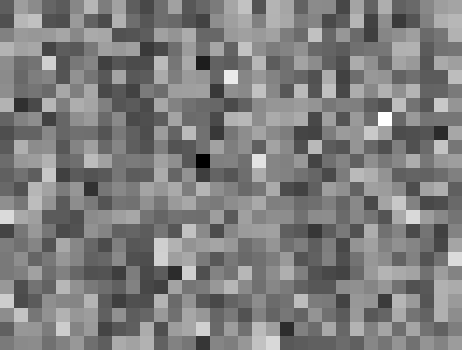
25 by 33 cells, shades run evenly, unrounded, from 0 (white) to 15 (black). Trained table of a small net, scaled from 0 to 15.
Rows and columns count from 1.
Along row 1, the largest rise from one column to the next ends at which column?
19
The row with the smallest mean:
3
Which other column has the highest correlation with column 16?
10
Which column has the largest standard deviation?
15
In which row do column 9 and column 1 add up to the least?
16
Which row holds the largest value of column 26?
17
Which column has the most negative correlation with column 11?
21
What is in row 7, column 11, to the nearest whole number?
8
